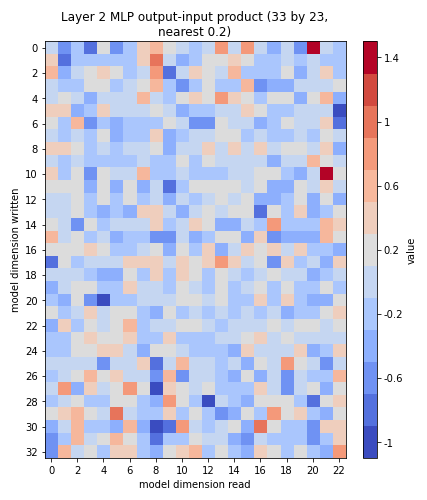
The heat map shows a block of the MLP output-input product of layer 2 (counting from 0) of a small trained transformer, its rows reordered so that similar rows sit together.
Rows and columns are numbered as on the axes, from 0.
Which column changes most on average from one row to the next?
21
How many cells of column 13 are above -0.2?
23
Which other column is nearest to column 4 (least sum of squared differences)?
15
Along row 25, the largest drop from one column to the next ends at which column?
8
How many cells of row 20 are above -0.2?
11
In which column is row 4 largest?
13
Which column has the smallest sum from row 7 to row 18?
9
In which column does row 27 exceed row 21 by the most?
1
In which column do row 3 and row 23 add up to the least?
10
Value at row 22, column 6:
0.6
